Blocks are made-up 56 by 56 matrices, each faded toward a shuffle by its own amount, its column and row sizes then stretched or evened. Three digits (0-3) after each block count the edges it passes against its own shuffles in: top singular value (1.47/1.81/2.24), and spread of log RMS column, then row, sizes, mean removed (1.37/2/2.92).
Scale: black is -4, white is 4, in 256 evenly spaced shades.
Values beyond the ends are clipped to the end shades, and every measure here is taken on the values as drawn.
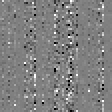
0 3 0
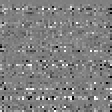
2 1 3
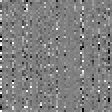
2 3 0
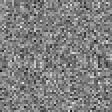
2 1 0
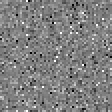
0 1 0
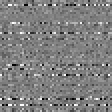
2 0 3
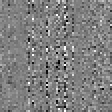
1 3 0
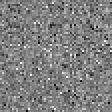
2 0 0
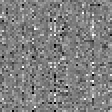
1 2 1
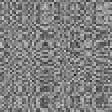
3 1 0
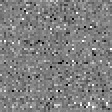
0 0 2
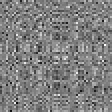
3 2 1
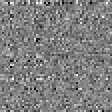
2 1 2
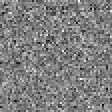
0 0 0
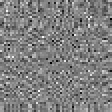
3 1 1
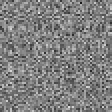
3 1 0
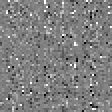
0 2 1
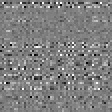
3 0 3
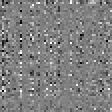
1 3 2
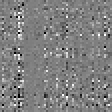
2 3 2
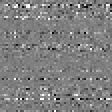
2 1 3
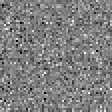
1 1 1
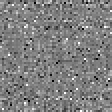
2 0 1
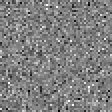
1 0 0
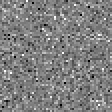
1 0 0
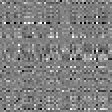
3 1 3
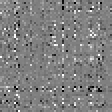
2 2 2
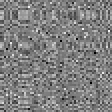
3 0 0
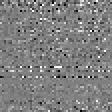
1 1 3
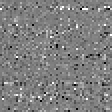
1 1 2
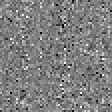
0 2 0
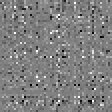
1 2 2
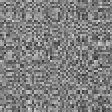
3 1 0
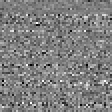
0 0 3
